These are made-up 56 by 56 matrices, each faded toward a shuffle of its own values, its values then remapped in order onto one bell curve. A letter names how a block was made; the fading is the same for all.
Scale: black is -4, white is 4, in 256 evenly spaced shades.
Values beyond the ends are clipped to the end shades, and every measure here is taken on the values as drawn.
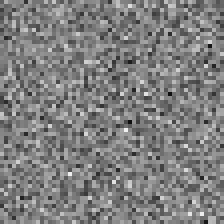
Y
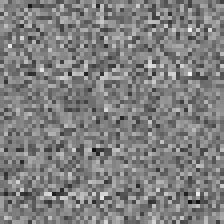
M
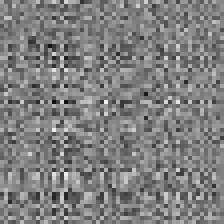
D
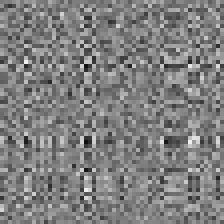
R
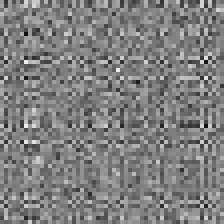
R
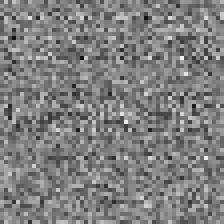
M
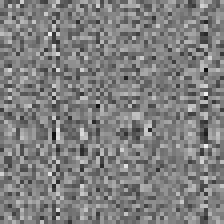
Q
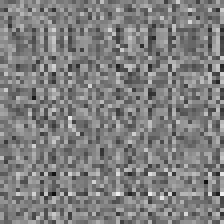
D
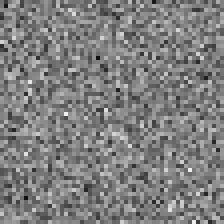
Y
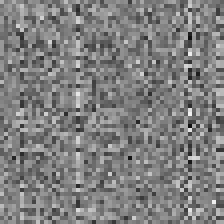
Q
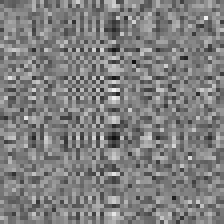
D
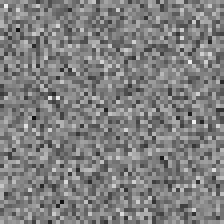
Y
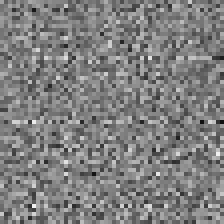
M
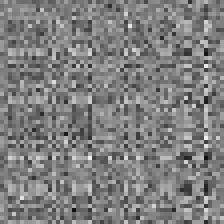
D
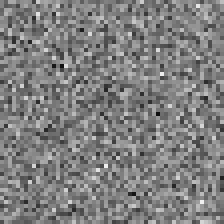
Y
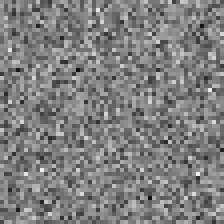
Y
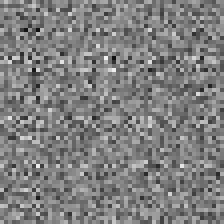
M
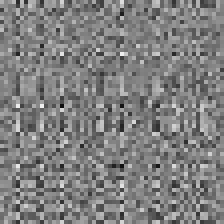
D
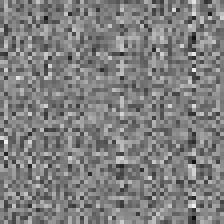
Q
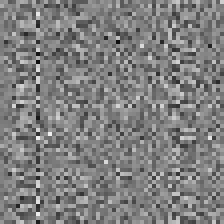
Q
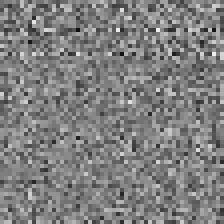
M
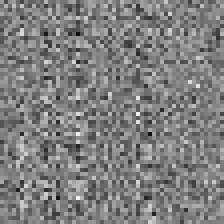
Q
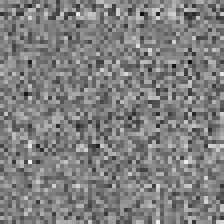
M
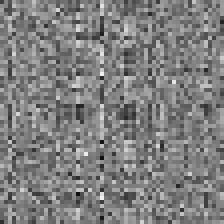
Q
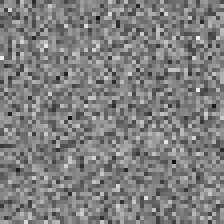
Y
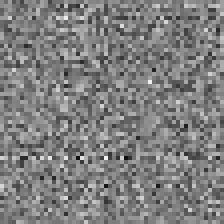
M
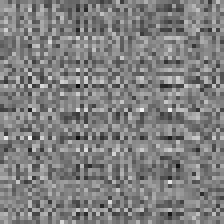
R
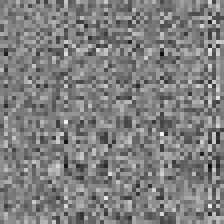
Q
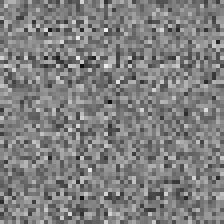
M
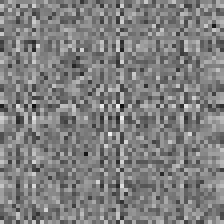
D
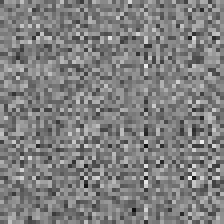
Q
